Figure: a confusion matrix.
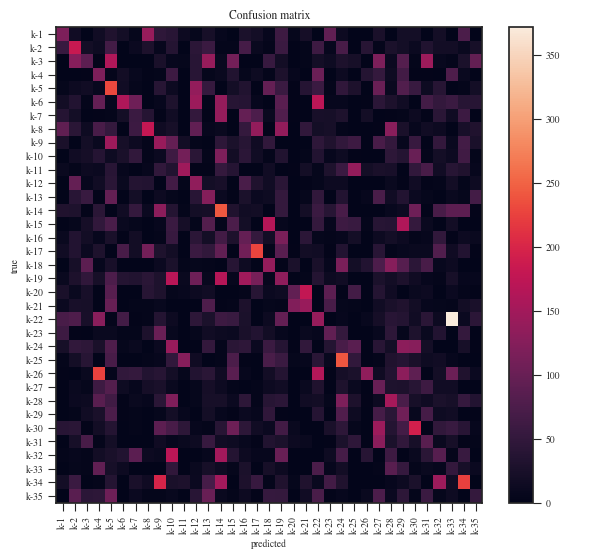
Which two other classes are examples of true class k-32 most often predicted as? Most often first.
k-10, k-14
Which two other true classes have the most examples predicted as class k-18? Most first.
k-15, k-5
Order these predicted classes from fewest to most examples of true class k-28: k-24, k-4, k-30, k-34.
k-30, k-34, k-4, k-24
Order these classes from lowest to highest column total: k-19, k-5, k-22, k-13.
k-13, k-22, k-19, k-5
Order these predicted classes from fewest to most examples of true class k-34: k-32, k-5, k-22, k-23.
k-22, k-5, k-23, k-32
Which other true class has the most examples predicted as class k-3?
k-18
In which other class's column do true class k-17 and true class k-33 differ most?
k-8
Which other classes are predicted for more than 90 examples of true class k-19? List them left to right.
k-10, k-12, k-14, k-16, k-17
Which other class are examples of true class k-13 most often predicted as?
k-5
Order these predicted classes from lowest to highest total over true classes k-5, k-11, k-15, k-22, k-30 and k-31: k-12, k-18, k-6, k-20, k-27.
k-20, k-6, k-12, k-18, k-27
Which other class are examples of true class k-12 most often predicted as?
k-2
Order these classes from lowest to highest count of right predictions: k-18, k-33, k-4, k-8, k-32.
k-33, k-32, k-4, k-18, k-8
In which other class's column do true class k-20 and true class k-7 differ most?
k-21
